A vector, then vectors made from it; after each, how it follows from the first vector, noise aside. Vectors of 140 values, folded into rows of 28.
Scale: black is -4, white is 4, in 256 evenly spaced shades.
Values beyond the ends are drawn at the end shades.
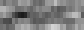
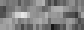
negated.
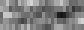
reversed.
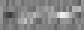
reversed, negated, partly zeroed.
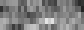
wrapped around, negated.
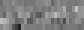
wrapped around, partly zeroed.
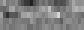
reversed, negated, partly zeroed.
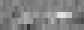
reversed, negated, partly zeroed.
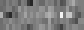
reversed, negated, partly zeroed.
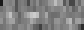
wrapped around, partly zeroed.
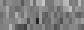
wrapped around, partly zeroed.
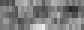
wrapped around, negated.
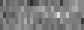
reversed, negated, partly zeroed.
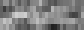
negated.
